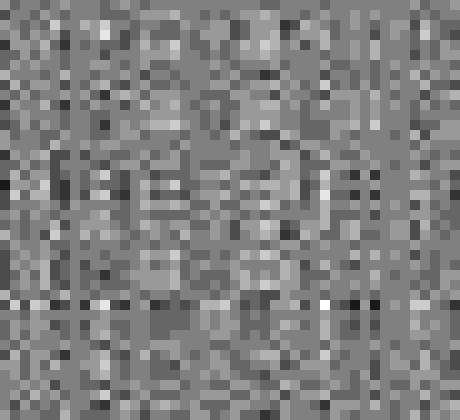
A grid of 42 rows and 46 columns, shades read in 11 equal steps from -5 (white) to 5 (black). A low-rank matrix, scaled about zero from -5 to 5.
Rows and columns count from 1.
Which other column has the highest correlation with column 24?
29
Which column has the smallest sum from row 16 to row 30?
33
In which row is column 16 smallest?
13
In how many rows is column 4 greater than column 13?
12
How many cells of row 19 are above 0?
14
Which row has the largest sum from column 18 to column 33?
8
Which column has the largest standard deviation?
11
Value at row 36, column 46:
2
